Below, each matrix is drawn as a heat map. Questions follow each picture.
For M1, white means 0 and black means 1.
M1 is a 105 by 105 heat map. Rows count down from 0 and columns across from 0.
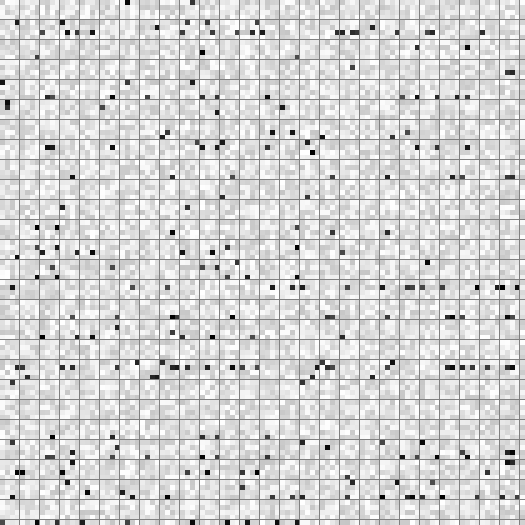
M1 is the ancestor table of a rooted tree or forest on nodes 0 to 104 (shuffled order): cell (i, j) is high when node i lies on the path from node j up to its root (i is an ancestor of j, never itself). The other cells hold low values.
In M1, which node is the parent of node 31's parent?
75
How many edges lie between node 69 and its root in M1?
3
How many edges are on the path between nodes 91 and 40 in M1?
5
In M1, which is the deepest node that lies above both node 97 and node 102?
73
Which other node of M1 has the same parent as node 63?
94
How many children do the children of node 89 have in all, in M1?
1
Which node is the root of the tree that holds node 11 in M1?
104
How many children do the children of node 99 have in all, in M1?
7
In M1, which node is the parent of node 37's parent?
4
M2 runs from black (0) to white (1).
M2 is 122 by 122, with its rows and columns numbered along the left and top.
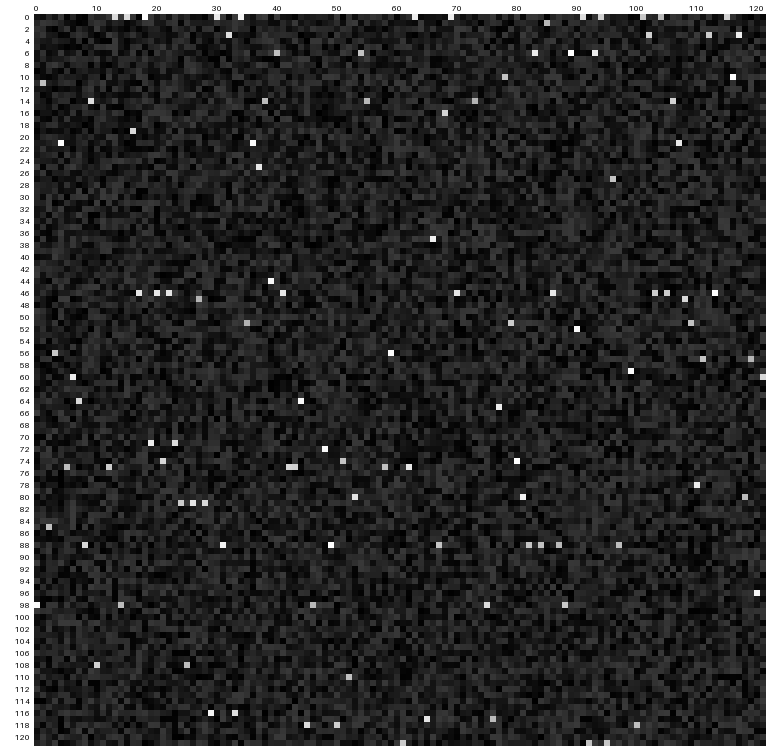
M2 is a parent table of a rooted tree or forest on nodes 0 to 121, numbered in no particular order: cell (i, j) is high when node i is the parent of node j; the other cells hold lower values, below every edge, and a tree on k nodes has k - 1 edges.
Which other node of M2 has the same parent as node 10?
25
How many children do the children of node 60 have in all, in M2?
8
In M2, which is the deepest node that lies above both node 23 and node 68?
71
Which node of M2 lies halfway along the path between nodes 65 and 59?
3
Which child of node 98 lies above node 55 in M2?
14
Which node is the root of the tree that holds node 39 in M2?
64
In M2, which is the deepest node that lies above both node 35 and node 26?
74
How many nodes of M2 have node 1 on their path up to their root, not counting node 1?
2
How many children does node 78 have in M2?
1
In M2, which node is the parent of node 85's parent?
11
